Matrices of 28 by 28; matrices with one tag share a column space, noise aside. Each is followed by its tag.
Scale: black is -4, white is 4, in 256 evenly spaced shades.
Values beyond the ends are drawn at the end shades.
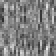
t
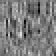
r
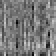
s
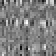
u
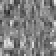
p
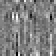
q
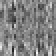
t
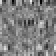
u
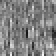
s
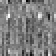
q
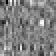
u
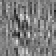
r
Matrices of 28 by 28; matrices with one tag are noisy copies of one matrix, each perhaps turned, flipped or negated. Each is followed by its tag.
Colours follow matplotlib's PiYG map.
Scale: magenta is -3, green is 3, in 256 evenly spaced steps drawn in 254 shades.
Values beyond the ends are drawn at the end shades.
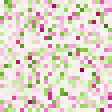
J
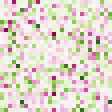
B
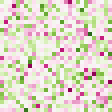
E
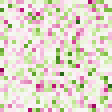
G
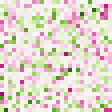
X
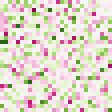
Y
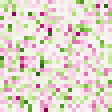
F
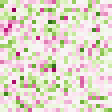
F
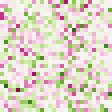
J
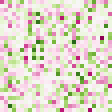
G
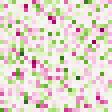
G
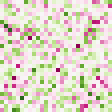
J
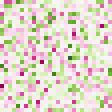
G
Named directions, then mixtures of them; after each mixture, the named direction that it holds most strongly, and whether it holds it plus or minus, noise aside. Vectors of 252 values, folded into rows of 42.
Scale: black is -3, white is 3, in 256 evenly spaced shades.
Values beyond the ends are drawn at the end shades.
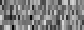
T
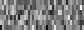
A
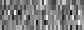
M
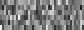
A, minus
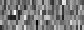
M, plus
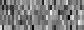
A, minus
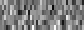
A, plus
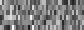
T, minus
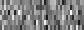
M, minus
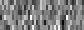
T, minus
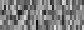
A, plus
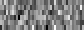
A, plus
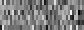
M, minus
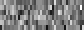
A, plus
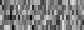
T, plus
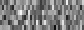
A, minus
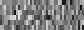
T, minus
